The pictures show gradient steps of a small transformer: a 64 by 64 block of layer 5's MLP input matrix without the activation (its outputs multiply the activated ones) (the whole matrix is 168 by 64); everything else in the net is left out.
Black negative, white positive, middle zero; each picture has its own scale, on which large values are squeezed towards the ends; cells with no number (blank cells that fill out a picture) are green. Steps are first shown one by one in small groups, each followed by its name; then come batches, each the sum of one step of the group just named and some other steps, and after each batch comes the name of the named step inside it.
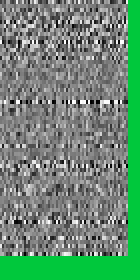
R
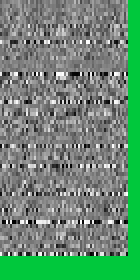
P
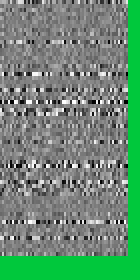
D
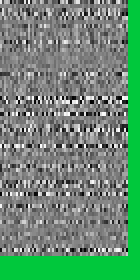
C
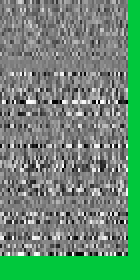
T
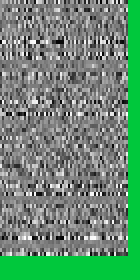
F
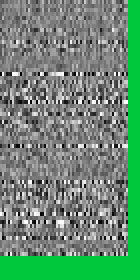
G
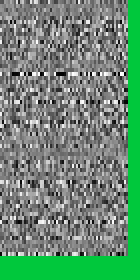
R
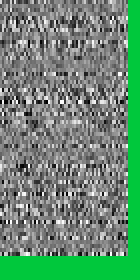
G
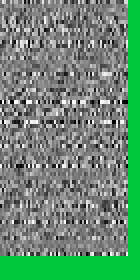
D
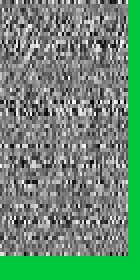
R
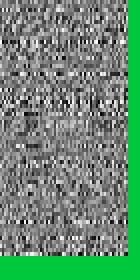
R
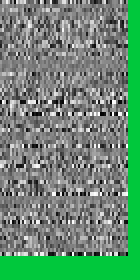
T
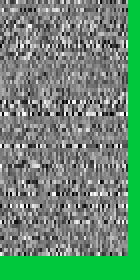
R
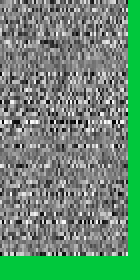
G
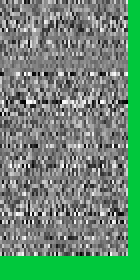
T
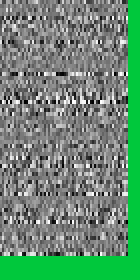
R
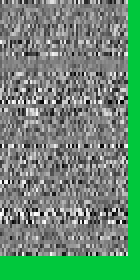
P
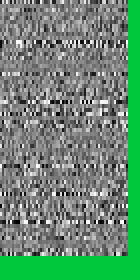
G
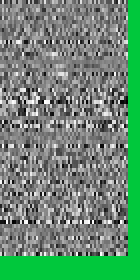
P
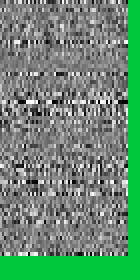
T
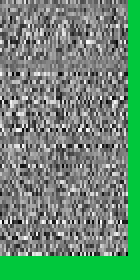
P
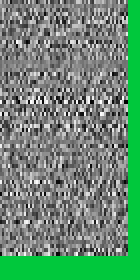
C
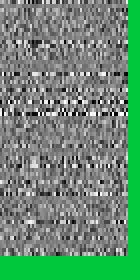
D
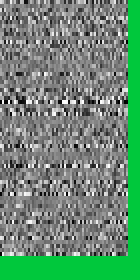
D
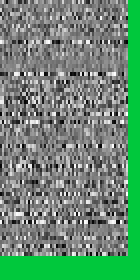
P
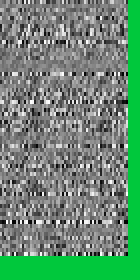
P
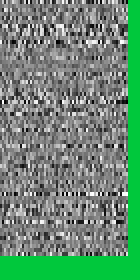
P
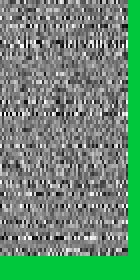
F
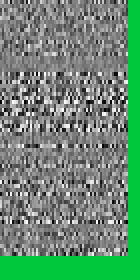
C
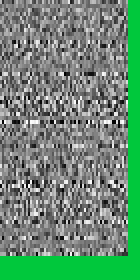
G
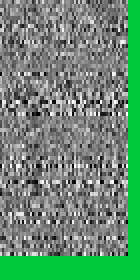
R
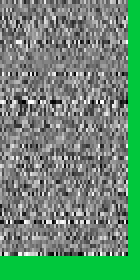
T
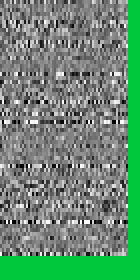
P
